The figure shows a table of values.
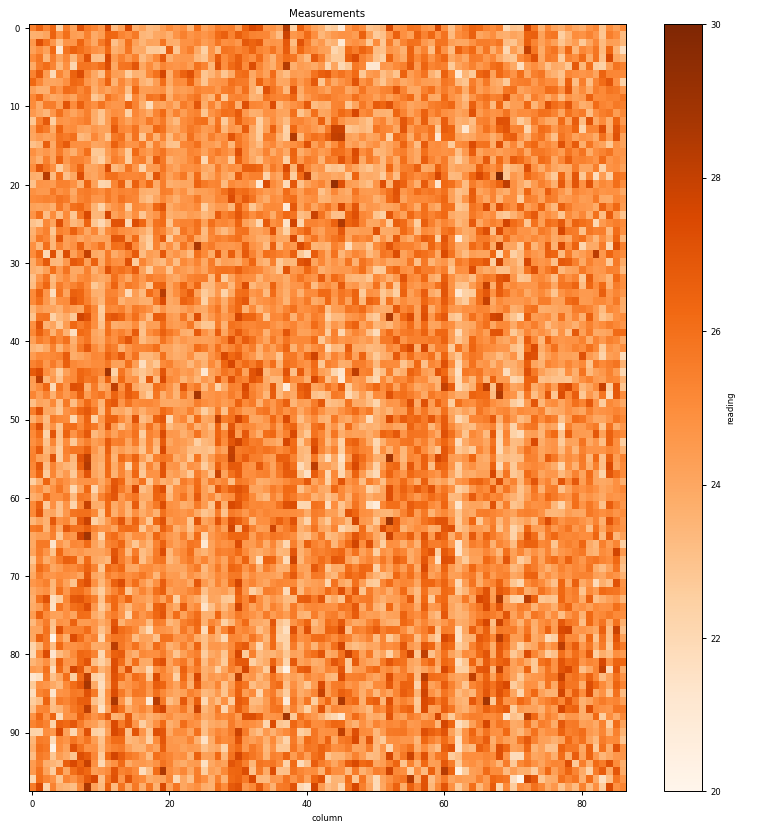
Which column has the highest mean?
60
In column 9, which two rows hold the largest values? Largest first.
96, 30
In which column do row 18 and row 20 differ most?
44
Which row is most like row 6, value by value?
34
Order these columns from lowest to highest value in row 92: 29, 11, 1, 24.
24, 11, 29, 1
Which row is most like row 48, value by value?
41
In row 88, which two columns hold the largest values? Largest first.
37, 72
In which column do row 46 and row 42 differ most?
83
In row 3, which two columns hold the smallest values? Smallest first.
4, 86
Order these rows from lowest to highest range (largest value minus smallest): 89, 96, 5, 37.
89, 37, 5, 96
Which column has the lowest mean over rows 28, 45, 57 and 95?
62
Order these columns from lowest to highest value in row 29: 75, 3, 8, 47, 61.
47, 61, 75, 3, 8
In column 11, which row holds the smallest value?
20
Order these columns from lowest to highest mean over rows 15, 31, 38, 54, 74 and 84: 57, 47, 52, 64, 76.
76, 52, 64, 47, 57
